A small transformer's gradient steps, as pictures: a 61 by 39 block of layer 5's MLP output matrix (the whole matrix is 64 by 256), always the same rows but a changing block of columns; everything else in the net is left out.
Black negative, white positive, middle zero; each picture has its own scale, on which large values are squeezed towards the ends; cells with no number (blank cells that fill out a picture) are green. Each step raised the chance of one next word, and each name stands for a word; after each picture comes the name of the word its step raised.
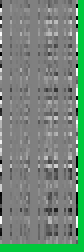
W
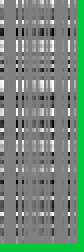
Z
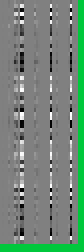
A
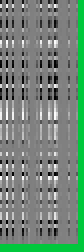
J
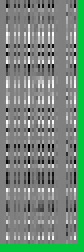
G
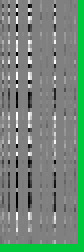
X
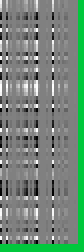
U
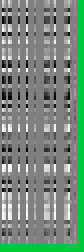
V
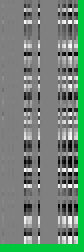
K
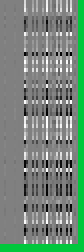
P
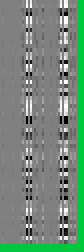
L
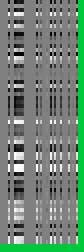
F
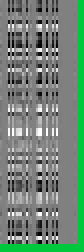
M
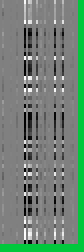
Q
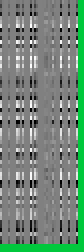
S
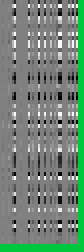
J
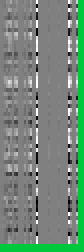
Z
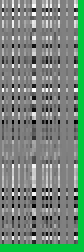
A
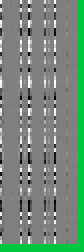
Z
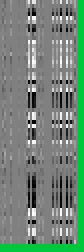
X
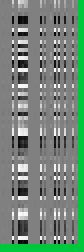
U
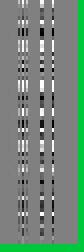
Z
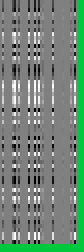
G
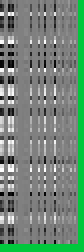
W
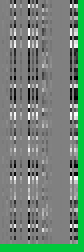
J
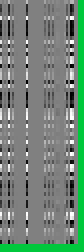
X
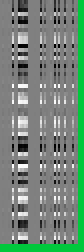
G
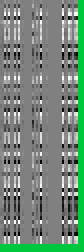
A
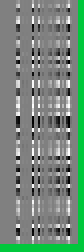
L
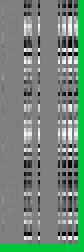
M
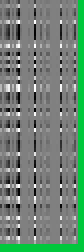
K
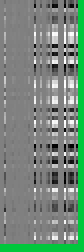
G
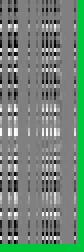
M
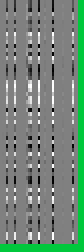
G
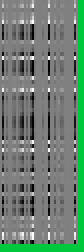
Q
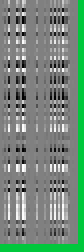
V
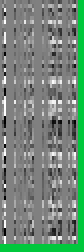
L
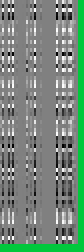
U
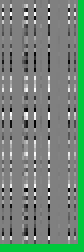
A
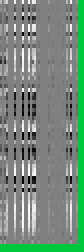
V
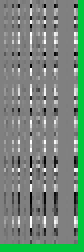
W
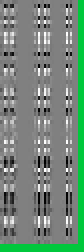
W
